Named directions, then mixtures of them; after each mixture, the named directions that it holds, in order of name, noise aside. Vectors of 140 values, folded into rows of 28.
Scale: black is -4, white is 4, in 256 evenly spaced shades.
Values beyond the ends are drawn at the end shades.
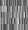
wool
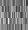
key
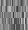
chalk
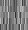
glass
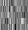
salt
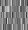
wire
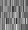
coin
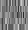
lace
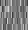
wire.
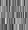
lace, wool.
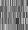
chalk, coin, wool.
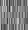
salt, wool.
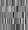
chalk.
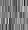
glass, key, lace.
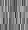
glass.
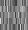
glass.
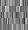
chalk, key, wire.
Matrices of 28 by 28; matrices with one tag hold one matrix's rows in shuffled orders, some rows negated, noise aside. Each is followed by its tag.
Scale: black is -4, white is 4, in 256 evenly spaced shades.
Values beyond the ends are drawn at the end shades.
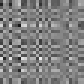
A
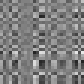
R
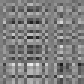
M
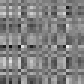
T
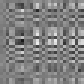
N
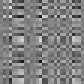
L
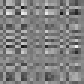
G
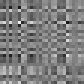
T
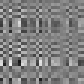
A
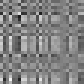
A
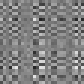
R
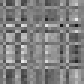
G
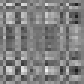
G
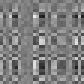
R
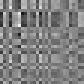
A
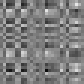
G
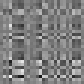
L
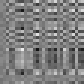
N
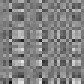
L
